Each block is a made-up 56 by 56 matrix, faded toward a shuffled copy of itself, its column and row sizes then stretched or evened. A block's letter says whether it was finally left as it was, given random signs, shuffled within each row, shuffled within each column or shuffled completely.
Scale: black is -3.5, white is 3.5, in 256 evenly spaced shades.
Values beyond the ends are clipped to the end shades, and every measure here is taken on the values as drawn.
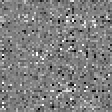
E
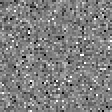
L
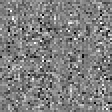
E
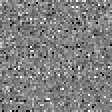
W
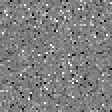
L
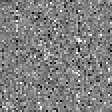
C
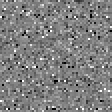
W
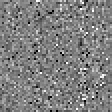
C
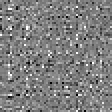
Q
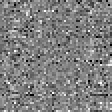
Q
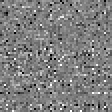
E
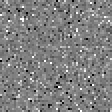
L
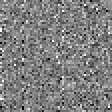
C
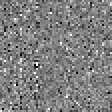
C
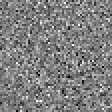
C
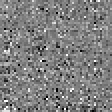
Q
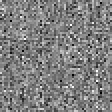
C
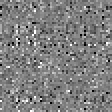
Q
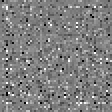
E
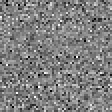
W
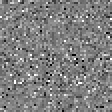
W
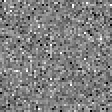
L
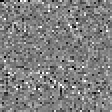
W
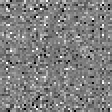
Q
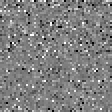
W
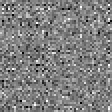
Q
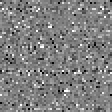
W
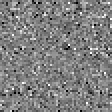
W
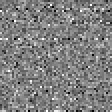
W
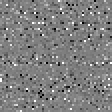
W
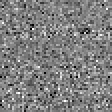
W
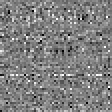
Q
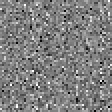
C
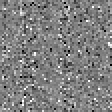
C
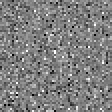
C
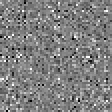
Q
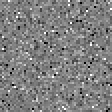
L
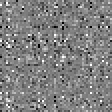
E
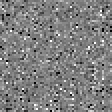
C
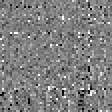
Q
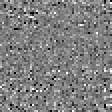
E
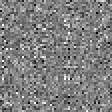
Q
